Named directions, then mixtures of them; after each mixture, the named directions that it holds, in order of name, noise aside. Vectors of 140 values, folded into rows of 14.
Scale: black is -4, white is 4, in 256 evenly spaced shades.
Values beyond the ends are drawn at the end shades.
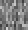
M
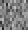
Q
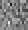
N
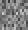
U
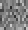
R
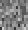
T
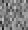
Q.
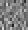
Q, U.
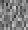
Q, T.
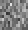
N, T.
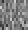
M, Q.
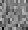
Q, R, T.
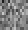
Q, U.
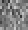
Q, R, U.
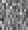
M, N, Q.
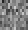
Q, U.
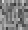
M, N, U.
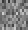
U.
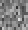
T.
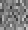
R.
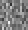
M, N, Q.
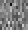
M, N, T.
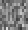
M, U.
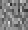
N.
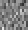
Q, U.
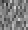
Q, T.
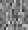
M, N, R.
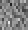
N, T.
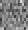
N, R.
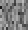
M.
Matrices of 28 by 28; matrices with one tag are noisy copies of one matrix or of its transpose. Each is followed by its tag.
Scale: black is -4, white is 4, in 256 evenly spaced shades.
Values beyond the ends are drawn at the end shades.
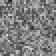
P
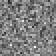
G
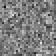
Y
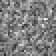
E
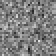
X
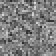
P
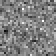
G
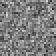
E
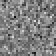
Y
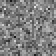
P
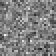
E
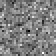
P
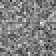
E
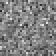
E
